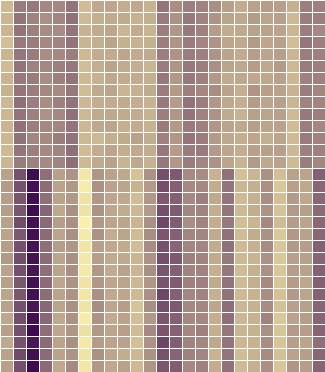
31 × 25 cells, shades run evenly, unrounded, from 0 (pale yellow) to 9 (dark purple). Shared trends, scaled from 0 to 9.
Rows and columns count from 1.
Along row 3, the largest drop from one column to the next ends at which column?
7
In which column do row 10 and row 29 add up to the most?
3
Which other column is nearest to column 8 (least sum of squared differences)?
12
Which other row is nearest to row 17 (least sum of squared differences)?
24
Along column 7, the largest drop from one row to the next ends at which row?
15
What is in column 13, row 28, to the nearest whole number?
6
